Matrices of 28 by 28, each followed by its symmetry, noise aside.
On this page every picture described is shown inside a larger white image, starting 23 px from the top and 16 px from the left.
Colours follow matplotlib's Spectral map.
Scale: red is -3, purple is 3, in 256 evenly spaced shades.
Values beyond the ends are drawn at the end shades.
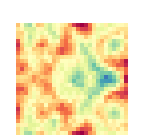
mirrored top to bottom.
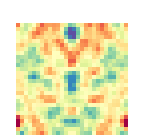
mirrored left to right.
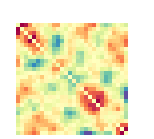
symmetric.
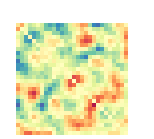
symmetric.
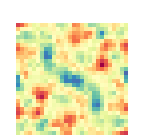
same after a half turn.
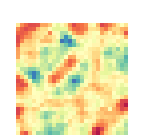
symmetric.
